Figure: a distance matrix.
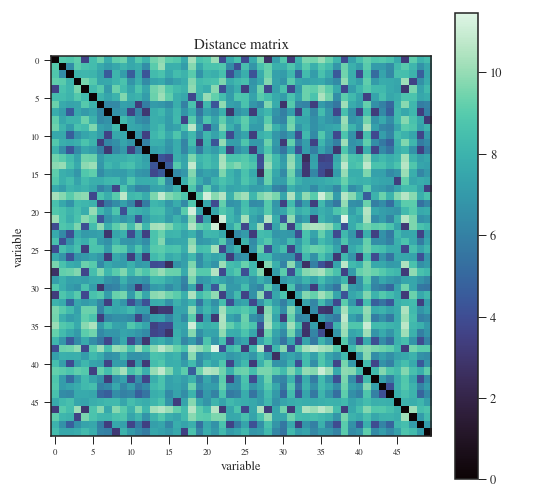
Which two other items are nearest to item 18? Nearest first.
5, 41
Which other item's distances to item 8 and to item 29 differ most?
39
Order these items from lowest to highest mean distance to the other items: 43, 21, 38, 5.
43, 21, 5, 38
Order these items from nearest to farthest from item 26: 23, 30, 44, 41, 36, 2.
23, 2, 44, 30, 36, 41
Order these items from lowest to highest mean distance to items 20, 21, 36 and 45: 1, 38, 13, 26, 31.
13, 26, 1, 31, 38
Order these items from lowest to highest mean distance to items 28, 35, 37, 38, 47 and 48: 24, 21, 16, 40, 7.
7, 40, 24, 16, 21
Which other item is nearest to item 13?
33
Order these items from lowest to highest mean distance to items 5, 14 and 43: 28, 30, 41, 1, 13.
30, 13, 41, 1, 28
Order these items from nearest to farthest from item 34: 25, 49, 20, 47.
49, 20, 47, 25
